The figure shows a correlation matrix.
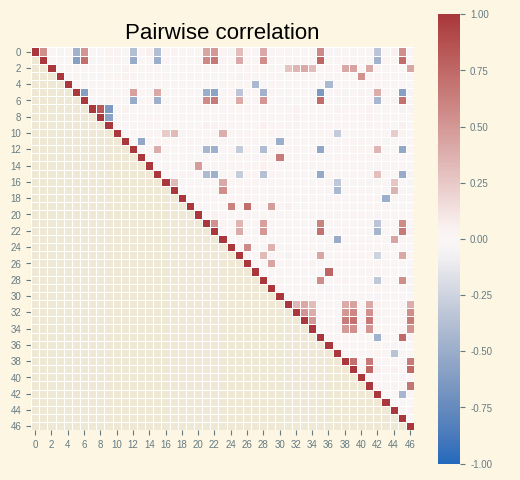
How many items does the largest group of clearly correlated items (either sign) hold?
13
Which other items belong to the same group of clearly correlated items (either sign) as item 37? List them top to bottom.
10, 16, 17, 23, 44
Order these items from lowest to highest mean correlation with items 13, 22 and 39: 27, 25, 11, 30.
11, 27, 25, 30
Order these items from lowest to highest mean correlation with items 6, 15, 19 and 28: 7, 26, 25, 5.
5, 7, 25, 26
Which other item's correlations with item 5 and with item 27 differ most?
36
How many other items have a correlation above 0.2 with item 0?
8
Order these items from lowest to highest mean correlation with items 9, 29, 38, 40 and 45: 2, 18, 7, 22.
7, 18, 2, 22
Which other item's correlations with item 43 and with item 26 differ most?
19
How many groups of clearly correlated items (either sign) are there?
10
